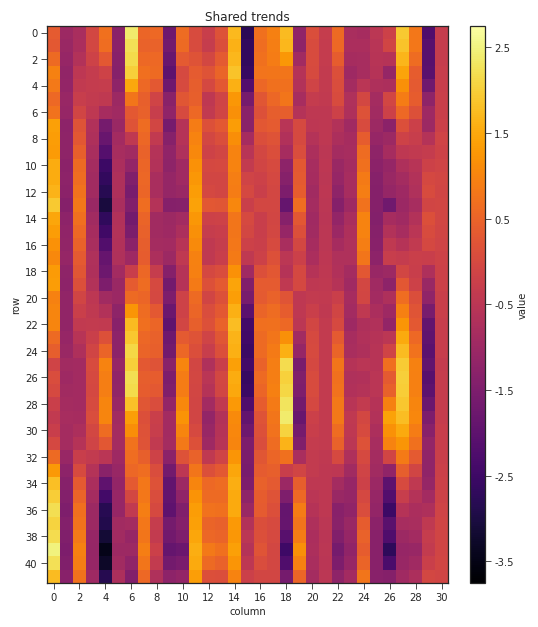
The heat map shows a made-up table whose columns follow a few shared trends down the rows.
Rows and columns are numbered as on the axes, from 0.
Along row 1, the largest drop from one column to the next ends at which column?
15
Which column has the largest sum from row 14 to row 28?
14
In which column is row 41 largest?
0
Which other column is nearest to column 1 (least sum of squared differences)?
25
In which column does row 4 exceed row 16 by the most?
6
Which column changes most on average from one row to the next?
26
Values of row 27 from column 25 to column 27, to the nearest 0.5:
-0.5 0.5 2
